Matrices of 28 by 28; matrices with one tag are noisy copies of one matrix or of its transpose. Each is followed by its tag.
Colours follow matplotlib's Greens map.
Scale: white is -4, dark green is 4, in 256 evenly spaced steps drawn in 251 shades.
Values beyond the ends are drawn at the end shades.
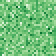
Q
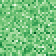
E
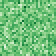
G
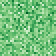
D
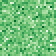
G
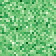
E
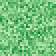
D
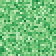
Q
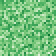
E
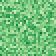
Q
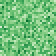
E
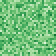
G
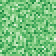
E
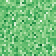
G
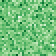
G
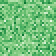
G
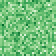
G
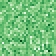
G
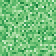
D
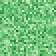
D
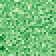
Q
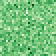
Q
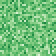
E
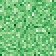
Q
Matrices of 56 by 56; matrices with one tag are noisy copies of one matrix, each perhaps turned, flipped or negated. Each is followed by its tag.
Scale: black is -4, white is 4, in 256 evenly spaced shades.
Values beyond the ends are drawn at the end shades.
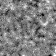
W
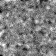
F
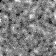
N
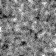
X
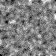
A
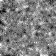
F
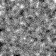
A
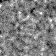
W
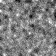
N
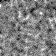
W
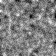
N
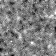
X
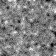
F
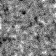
X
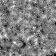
W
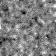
X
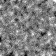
A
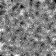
A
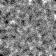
A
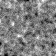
X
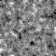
X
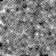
F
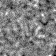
W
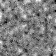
N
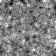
F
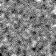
A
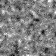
X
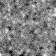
F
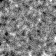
A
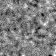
W
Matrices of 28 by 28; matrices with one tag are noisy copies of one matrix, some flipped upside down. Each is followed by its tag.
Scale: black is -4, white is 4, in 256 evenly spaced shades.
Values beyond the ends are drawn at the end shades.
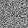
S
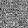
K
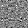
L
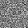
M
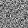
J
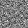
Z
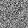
J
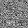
K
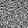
L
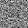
L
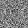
J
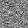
Z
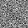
M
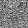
K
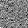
L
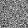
M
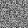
M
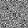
M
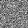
K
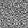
S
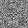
K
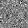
J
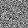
M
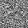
Z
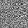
S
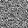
L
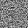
L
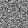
L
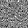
L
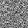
Z
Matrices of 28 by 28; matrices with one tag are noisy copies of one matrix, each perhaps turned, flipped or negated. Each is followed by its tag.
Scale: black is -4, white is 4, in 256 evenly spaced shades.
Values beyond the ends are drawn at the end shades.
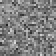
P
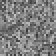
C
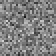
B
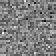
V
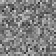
B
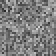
C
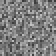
P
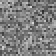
C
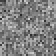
C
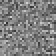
V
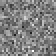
B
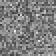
C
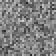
C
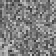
C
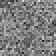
C
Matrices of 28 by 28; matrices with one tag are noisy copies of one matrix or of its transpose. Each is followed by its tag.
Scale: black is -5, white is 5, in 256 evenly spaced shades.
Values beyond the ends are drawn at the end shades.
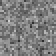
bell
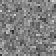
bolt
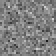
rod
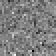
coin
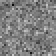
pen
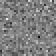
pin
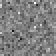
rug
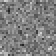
rug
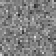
bolt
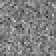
rod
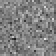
rod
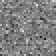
bolt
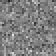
coin
